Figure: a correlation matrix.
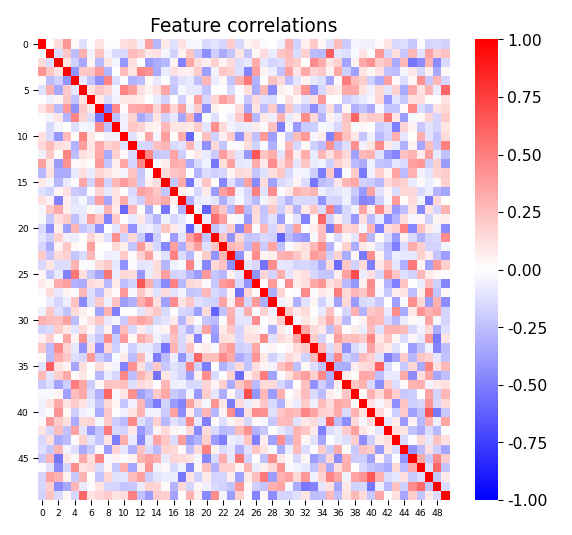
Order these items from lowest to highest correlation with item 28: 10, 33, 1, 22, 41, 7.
10, 41, 1, 33, 7, 22
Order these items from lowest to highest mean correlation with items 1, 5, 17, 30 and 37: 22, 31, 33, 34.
33, 34, 22, 31
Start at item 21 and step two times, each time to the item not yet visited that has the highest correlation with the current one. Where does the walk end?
34
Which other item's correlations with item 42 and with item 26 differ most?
12
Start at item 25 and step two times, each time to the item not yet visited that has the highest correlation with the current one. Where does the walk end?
8
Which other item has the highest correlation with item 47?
40
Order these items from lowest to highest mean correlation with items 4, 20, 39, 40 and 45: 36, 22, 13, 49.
49, 13, 22, 36
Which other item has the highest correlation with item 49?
5
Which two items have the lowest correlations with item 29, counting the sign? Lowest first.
21, 9
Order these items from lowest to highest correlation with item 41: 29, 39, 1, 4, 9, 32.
4, 9, 39, 32, 29, 1
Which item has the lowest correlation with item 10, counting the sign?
18
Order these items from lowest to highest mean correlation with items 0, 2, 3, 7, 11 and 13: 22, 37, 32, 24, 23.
37, 24, 22, 32, 23
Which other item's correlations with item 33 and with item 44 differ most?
15
